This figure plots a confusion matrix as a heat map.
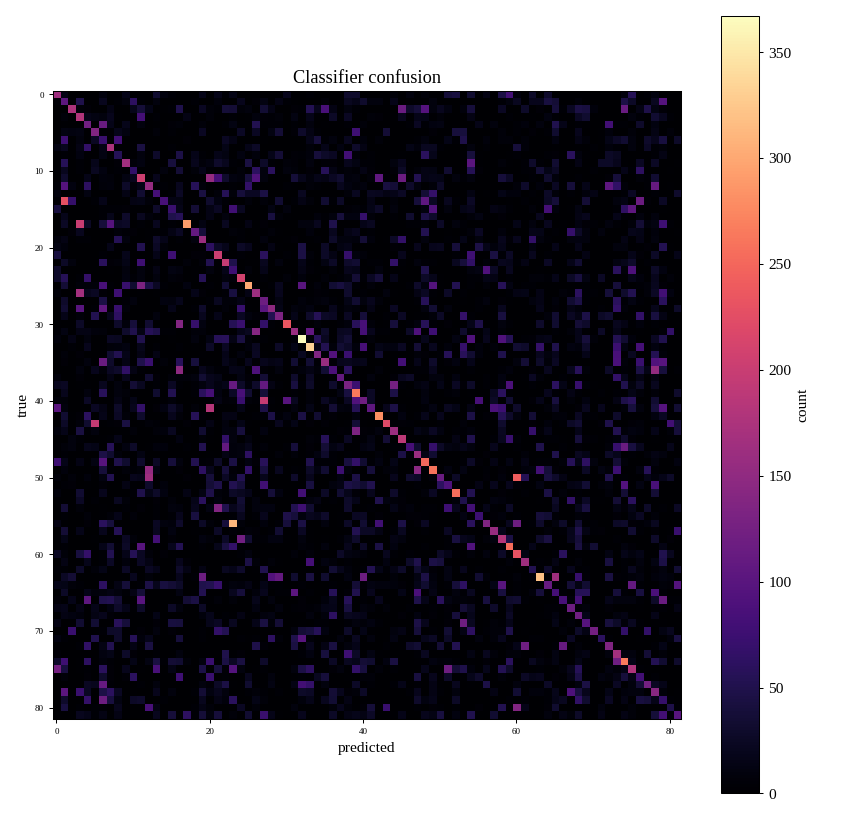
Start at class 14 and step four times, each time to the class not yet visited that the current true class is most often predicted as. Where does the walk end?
8
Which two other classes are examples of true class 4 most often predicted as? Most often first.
6, 72
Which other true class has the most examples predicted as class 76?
14
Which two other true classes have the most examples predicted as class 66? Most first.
72, 60
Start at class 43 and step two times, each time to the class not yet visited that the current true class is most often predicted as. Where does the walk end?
39
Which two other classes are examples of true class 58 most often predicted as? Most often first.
24, 13
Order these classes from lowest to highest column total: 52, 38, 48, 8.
52, 8, 48, 38
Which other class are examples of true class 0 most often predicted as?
59
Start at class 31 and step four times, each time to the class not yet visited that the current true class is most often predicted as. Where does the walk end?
20
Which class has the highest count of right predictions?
32
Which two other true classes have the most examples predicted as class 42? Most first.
11, 56
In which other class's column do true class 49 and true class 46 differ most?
12
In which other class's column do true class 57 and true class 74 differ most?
73
